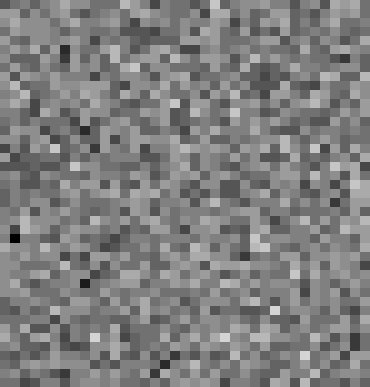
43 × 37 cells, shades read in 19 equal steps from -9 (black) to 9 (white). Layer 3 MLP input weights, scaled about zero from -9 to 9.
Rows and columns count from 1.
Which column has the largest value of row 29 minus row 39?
36
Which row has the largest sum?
25
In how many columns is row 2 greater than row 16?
17
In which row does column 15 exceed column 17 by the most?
41
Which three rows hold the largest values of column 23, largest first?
38, 32, 2
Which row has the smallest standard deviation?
33
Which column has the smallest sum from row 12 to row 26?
23
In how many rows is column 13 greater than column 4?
18
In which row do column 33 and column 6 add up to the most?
9
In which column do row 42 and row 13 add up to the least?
7
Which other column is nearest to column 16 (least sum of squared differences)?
11
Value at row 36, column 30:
-3
